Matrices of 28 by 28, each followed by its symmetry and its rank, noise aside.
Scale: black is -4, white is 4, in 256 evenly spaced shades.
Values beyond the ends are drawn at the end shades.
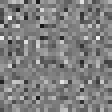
antisymmetric, rank four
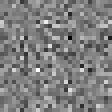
antisymmetric, rank six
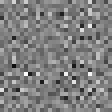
no symmetry, rank six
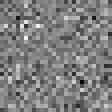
symmetric, rank eight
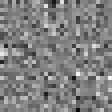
antisymmetric, rank six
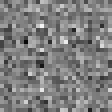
antisymmetric, rank six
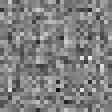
antisymmetric, rank six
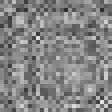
symmetric, rank four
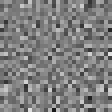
antisymmetric, rank four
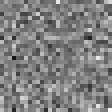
no symmetry, rank six
